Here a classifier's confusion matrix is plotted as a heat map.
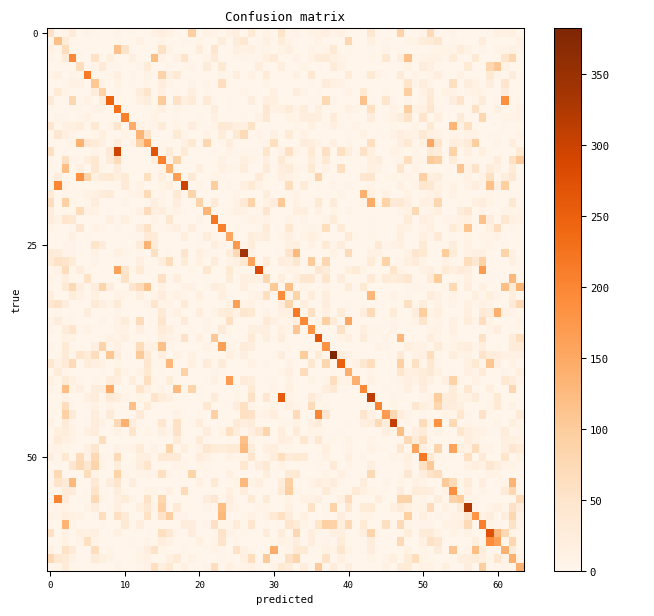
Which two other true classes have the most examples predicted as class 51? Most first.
13, 15
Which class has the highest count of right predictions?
38
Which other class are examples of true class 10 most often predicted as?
58
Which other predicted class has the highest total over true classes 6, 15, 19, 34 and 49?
54
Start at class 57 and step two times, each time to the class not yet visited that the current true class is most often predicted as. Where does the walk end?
56
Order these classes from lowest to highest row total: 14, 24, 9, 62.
24, 9, 62, 14
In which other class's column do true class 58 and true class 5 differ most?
2
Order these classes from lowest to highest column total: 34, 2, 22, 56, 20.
20, 34, 22, 56, 2
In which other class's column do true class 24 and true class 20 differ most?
43
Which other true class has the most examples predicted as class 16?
39
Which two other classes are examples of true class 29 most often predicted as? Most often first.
62, 52
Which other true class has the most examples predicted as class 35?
27
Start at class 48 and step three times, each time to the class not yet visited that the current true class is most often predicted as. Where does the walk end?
60
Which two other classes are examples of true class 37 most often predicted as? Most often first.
23, 15
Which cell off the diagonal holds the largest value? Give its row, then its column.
14, 9
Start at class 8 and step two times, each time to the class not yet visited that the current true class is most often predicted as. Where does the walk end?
30
